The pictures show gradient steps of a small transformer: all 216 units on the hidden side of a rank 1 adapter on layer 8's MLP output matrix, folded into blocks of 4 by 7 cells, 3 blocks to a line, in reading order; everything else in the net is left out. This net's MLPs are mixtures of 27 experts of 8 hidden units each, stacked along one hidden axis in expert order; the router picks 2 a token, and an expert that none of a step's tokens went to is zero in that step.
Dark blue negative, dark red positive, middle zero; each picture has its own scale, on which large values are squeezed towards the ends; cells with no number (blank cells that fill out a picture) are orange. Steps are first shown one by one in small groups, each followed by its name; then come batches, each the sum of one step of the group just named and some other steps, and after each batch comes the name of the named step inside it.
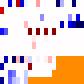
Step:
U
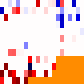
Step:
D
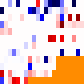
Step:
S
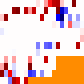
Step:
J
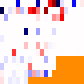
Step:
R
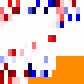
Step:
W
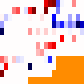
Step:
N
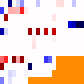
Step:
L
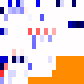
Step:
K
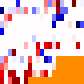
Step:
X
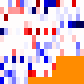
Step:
U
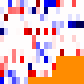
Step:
L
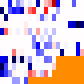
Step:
K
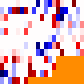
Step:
J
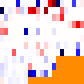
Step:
R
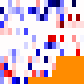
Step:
S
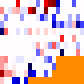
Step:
N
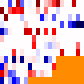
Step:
U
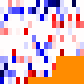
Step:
S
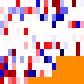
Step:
X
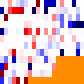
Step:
D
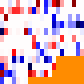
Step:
N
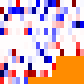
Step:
X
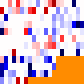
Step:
N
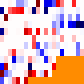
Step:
D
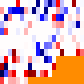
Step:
X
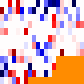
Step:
W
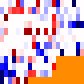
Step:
U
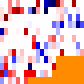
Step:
W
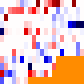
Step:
N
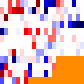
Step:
W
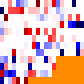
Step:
S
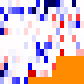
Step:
S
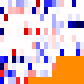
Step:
K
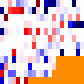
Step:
S
